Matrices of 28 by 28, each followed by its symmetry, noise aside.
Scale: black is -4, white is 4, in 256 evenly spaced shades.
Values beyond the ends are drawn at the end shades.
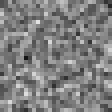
symmetric across the other diagonal.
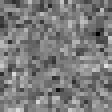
no symmetry.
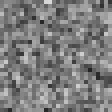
no symmetry.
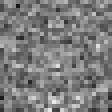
mirrored left to right.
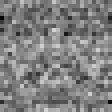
mirrored left to right.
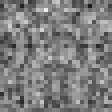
mirrored left to right.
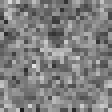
mirrored left to right.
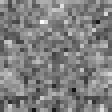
mirrored left to right.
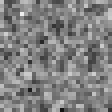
no symmetry.
